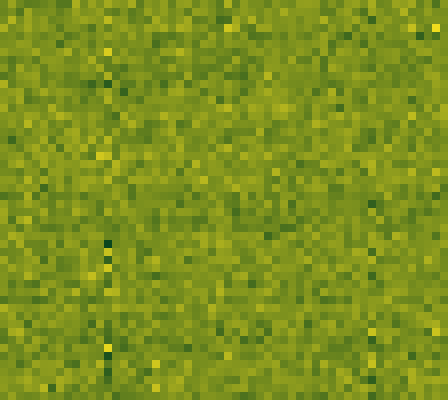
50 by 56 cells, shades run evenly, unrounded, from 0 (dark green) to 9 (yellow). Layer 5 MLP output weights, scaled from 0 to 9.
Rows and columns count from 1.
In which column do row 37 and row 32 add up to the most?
14
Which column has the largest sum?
4
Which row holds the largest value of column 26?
23
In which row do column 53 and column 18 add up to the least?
5
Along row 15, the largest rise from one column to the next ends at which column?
16
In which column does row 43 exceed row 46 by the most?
3
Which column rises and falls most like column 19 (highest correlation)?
47
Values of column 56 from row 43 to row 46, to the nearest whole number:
3 4 4 5
